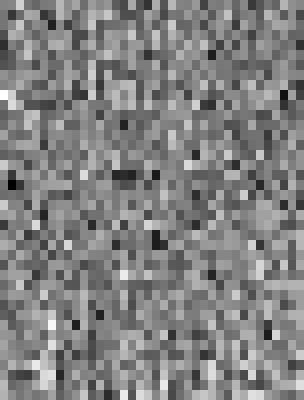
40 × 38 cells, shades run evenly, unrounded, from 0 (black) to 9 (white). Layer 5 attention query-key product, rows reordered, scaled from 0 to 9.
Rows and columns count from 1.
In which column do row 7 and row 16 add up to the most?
12
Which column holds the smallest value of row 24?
20
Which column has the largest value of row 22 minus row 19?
2
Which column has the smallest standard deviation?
23
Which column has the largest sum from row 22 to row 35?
38
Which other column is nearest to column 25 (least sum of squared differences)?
3
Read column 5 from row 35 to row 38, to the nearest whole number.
5 3 8 4
